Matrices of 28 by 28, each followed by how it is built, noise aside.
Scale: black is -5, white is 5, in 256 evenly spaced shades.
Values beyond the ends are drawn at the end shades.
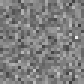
repeating rows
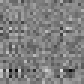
low rank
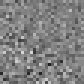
lower triangular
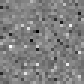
sparse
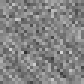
Toeplitz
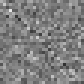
diagonal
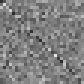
diagonal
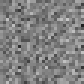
repeating rows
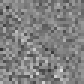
lower triangular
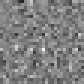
low rank
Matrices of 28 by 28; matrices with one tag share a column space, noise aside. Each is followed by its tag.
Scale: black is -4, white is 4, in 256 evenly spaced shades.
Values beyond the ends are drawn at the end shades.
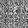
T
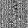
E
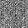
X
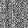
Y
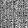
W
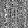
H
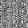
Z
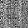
X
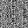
H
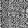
H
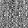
H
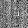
H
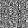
Z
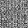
E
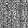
Y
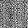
X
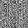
X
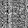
T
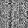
Y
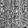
T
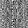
W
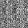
E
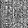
H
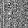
Y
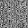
Z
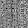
X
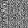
X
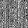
W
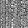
X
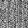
W
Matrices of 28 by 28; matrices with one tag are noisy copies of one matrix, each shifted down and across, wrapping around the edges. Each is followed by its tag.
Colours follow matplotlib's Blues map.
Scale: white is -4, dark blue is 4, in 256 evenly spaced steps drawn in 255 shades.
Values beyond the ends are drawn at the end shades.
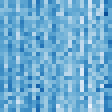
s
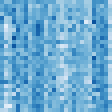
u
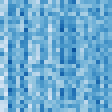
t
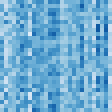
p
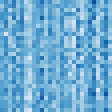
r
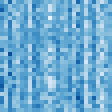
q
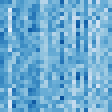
p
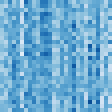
p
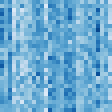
p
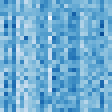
p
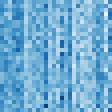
p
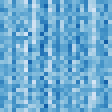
r
